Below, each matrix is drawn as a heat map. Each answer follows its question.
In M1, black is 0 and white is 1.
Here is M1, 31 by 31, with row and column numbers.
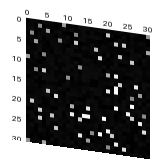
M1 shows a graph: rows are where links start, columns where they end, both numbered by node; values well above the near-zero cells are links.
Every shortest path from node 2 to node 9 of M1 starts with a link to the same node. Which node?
node 12
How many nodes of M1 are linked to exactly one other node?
11
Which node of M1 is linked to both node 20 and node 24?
node 29
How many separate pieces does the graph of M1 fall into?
4
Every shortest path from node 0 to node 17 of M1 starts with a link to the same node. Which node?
node 30
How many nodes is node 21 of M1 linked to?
1
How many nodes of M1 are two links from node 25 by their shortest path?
4
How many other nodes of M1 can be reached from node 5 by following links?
8
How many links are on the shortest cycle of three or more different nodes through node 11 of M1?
4
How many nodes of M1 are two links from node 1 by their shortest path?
6
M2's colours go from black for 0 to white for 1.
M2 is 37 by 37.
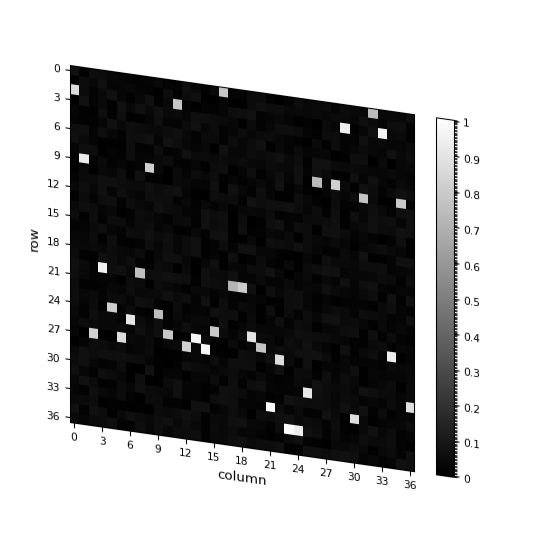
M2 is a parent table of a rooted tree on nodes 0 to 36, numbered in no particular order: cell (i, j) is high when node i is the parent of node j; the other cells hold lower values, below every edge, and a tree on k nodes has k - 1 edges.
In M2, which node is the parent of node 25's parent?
32
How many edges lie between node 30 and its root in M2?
4
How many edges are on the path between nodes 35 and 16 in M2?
8
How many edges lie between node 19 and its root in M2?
6
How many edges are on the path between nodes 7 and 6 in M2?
8
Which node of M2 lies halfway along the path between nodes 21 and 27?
0
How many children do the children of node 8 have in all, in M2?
3
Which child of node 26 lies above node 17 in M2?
20
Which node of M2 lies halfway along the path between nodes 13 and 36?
24
